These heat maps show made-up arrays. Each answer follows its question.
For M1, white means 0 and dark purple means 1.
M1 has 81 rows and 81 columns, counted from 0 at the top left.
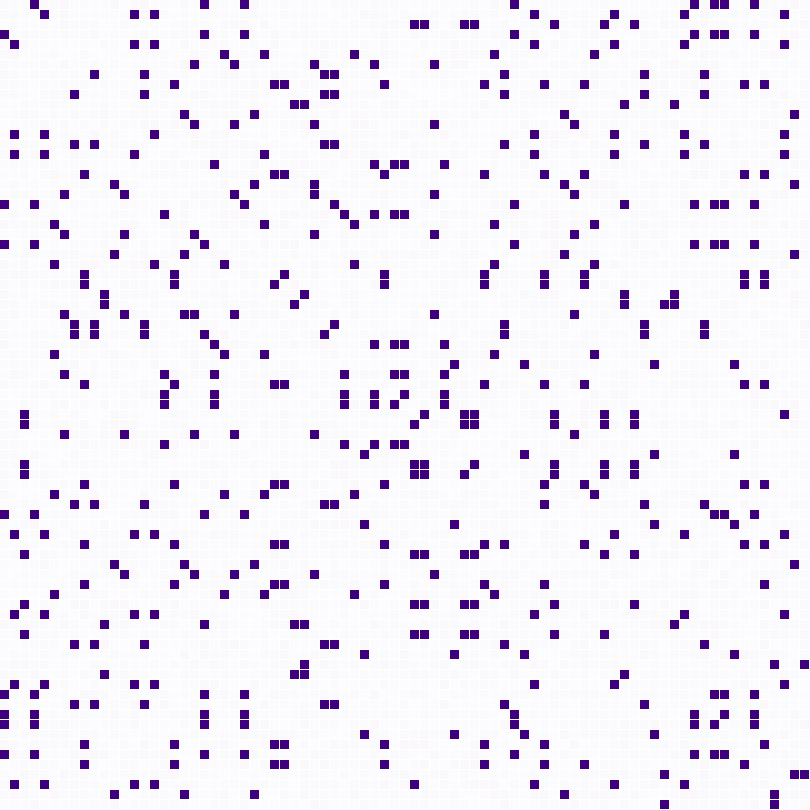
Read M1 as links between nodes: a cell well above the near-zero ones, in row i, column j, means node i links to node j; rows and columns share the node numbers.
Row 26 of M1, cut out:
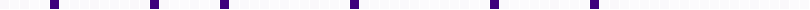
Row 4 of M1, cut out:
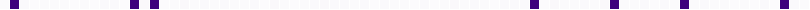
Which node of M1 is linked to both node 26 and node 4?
node 15
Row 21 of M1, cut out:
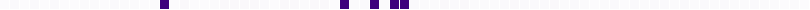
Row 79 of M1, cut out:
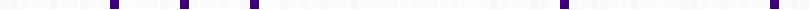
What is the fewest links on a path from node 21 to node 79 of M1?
5
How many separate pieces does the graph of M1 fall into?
3
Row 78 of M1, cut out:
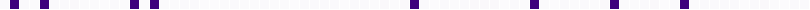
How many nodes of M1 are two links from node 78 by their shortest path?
8
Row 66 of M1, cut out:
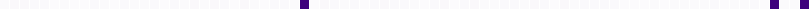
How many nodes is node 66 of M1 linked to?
3
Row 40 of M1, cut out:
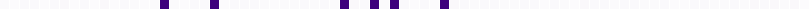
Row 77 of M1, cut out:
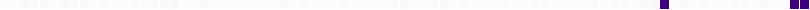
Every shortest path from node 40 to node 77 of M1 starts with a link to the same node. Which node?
node 37
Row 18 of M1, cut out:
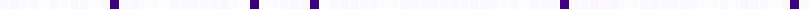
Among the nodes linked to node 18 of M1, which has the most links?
node 31
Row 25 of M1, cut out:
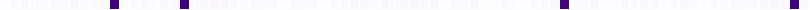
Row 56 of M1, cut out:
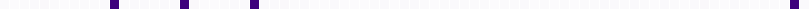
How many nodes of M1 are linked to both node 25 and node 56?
3
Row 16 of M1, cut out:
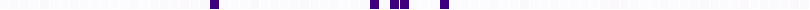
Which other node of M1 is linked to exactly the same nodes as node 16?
node 34
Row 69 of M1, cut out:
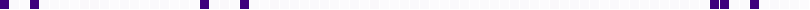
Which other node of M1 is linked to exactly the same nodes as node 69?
node 51
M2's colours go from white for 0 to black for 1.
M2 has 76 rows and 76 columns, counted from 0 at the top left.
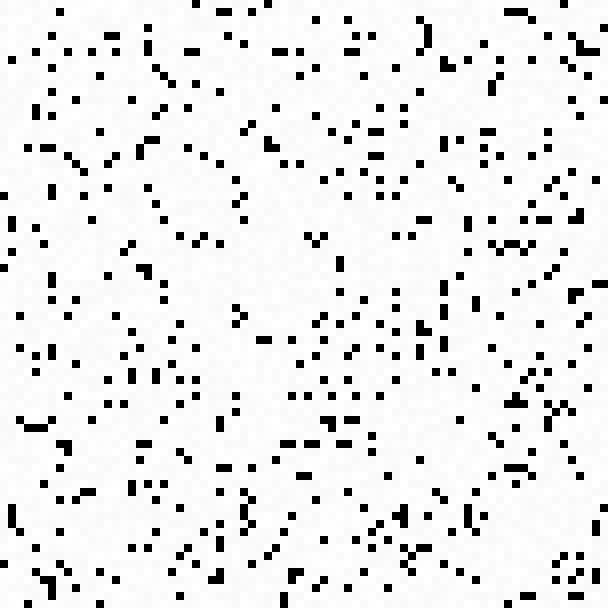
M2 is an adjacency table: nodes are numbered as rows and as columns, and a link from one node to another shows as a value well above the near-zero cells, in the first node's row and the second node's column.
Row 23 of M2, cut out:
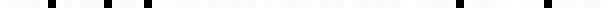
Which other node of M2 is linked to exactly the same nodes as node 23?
node 34
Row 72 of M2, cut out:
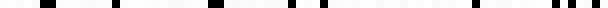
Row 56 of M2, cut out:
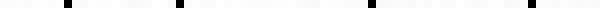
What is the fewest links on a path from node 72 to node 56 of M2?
3
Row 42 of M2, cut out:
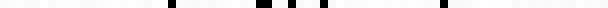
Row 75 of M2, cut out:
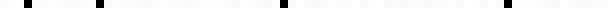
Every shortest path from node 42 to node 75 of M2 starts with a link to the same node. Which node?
node 55
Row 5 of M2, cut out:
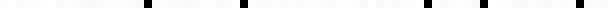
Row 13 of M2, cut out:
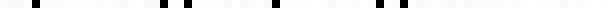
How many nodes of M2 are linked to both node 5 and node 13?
0
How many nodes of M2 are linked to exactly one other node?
2
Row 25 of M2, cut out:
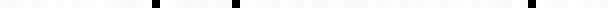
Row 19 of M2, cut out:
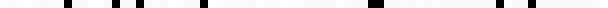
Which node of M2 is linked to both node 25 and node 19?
node 66
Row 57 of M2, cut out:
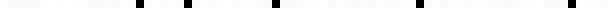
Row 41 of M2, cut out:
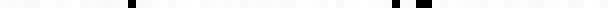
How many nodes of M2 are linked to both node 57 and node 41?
1
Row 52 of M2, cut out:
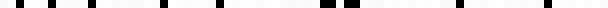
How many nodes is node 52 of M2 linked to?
11
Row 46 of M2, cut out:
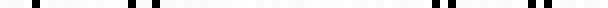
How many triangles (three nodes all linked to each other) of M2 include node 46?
4
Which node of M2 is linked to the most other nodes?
node 6
